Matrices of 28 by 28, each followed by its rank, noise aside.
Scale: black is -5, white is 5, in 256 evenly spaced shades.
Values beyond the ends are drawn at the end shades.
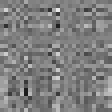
three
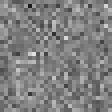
eight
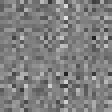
four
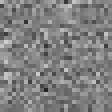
six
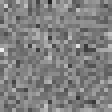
eight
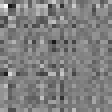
three
